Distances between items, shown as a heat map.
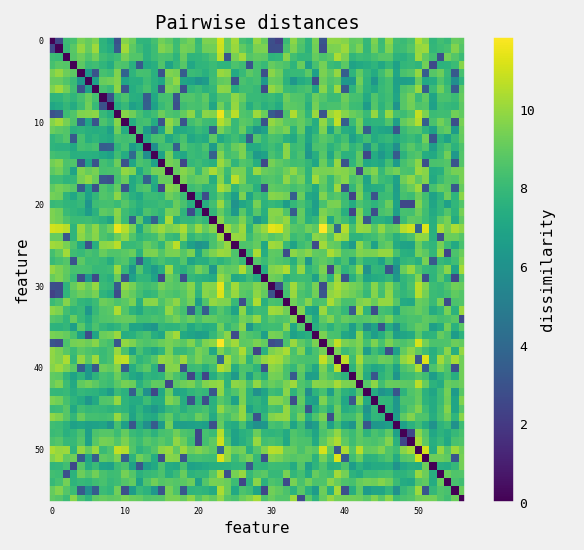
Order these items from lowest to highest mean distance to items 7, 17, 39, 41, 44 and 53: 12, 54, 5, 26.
12, 5, 54, 26
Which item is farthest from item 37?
23
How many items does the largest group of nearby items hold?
9
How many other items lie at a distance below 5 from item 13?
3
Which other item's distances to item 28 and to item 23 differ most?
38
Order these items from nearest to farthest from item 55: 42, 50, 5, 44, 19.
5, 44, 19, 42, 50
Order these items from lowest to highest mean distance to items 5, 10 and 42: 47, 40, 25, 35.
40, 25, 47, 35
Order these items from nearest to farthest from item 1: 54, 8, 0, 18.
0, 8, 54, 18
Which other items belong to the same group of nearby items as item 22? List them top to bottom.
11, 14, 43, 47
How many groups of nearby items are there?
15
